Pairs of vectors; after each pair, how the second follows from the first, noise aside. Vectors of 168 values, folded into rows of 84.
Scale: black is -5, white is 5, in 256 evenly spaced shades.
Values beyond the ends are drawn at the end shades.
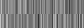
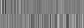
reversed, partly zeroed.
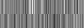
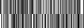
wrapped around, scaled up.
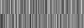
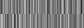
negated.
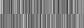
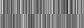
copied.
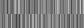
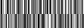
wrapped around, scaled up.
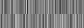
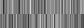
shuffled.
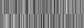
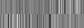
reversed, partly zeroed.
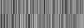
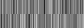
copied.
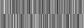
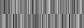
negated.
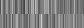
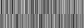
negated.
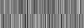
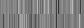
reversed, partly zeroed.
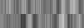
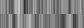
wrapped around.
